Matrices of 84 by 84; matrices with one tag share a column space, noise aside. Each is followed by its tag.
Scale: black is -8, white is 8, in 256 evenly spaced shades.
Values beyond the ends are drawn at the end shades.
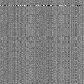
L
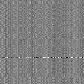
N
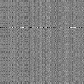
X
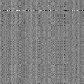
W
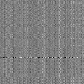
N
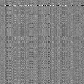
L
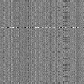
X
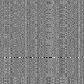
N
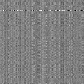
W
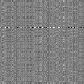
X
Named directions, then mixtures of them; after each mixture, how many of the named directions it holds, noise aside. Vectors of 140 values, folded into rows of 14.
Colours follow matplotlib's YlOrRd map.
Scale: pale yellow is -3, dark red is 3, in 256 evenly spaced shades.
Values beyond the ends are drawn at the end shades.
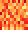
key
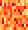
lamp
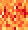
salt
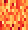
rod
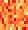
four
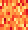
one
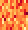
four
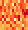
four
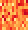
two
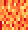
two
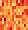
one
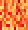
four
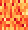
three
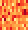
two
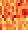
two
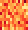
one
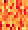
two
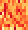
three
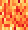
three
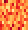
one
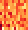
three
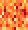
one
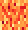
three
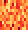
one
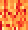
three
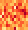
one
